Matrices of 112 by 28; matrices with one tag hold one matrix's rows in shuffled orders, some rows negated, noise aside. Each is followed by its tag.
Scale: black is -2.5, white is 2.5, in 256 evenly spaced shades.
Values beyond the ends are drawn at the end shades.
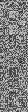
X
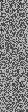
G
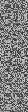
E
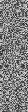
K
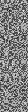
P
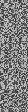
P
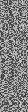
P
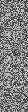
E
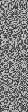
P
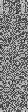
K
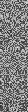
K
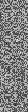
E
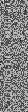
E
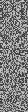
K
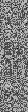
E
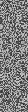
K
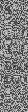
E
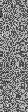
K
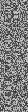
E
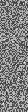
G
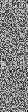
G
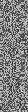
K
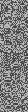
E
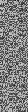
X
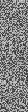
G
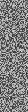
G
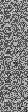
E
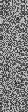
K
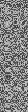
E
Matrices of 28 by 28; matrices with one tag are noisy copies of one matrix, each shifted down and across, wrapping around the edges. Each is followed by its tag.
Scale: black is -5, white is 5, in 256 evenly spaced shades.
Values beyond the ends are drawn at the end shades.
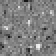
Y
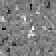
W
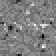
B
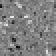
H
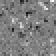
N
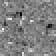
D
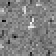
W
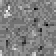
W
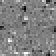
B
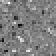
H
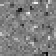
D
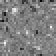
Y
